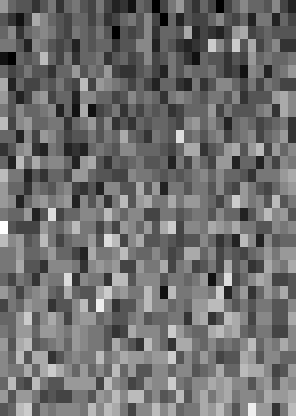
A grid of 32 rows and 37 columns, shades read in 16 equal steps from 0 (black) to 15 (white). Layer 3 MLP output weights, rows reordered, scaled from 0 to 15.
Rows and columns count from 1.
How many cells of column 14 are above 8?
6
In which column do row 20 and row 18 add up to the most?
1
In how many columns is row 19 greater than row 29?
11
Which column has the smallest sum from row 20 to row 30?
35
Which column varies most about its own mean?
15
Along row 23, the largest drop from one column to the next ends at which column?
29
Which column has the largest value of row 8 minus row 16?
36
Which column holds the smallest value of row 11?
3
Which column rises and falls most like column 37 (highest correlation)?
20
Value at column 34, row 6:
2
